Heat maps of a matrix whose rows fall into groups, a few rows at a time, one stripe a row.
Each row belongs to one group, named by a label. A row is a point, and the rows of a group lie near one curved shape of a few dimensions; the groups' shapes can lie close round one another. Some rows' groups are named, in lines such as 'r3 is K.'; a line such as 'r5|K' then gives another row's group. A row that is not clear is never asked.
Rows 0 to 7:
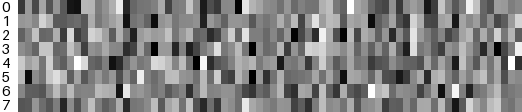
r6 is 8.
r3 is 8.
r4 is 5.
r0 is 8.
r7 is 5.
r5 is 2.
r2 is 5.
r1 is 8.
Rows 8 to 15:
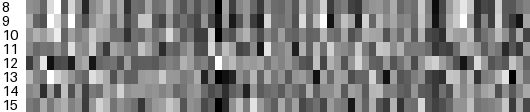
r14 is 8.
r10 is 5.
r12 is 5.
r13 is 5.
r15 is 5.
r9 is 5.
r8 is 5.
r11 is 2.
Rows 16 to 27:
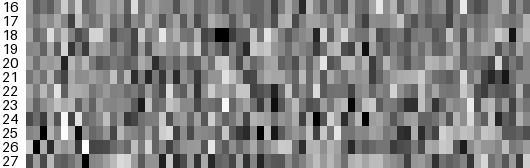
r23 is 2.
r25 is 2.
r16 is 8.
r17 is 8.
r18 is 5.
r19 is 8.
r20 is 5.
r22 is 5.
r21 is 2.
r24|8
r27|8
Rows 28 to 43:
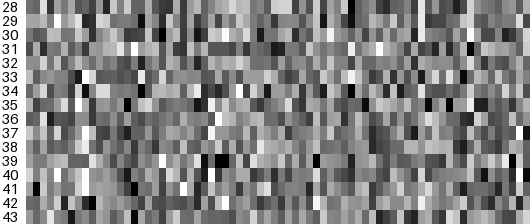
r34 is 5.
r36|5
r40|5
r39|5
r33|5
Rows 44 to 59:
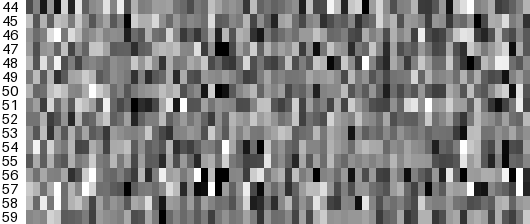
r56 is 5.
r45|8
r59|8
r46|5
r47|5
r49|2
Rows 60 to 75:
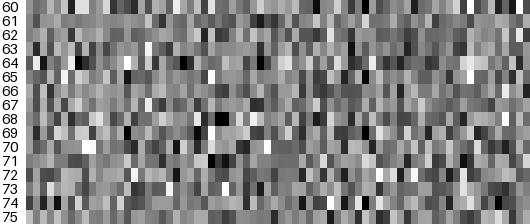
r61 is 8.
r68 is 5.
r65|8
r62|5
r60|8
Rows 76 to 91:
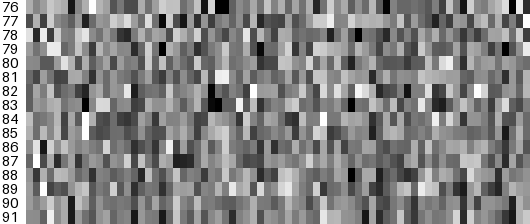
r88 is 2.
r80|2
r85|5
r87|2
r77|8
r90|8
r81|5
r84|5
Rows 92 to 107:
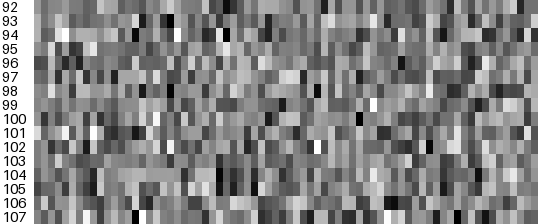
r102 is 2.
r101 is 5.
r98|2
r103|8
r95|5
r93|8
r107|8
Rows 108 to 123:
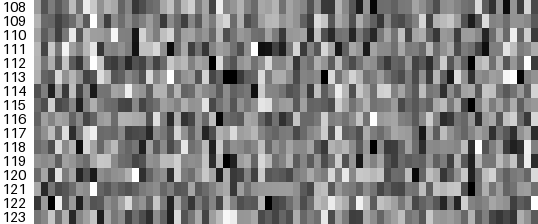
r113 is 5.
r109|2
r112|5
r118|8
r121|2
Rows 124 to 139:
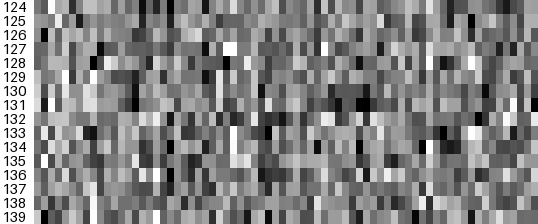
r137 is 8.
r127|5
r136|8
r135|2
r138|2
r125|8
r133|2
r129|5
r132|8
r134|2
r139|2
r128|5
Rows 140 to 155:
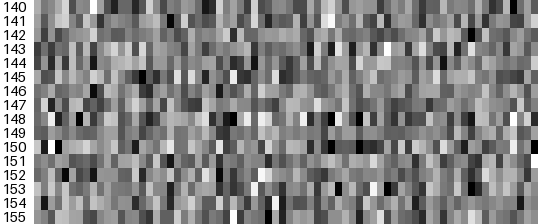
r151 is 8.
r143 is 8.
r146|5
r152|5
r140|5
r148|5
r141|8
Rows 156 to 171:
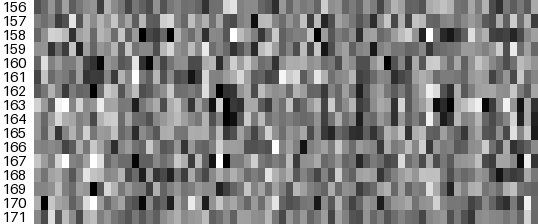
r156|5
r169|5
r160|2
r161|2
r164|5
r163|5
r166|2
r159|8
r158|2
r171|5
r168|2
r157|8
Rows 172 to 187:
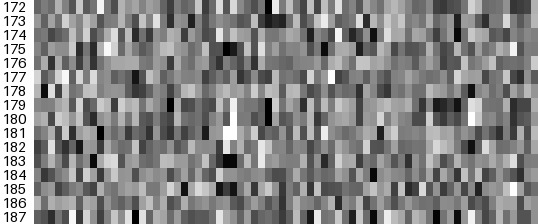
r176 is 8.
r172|2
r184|8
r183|5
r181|5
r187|8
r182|5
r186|8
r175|5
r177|5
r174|8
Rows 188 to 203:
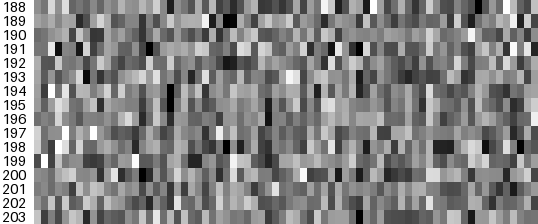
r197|5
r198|5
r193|2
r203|2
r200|2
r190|5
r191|5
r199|2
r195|8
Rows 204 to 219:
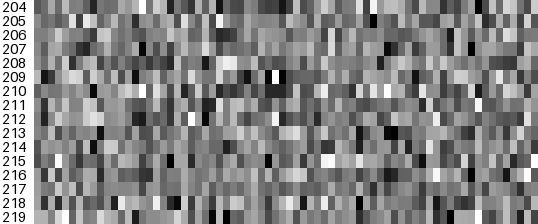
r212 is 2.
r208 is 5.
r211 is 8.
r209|2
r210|8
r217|8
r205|8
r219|5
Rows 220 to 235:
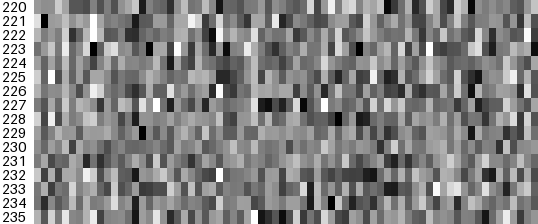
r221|2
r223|5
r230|5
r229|8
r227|8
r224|8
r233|2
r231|2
